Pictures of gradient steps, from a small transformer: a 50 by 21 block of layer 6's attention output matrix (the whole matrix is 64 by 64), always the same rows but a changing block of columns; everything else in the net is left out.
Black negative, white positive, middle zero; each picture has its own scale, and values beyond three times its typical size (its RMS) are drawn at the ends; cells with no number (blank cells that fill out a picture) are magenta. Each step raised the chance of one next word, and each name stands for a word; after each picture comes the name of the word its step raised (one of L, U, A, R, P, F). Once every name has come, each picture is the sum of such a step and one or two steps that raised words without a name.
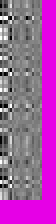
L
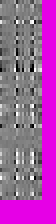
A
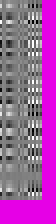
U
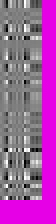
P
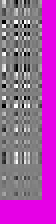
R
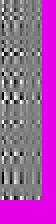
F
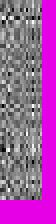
L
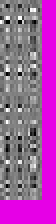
L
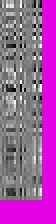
R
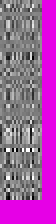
P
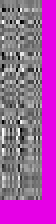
R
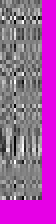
L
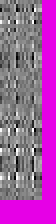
P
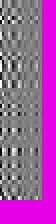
A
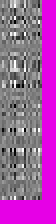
R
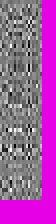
U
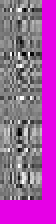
F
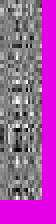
P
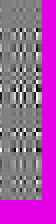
P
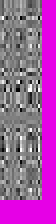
L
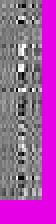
A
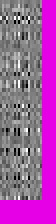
L
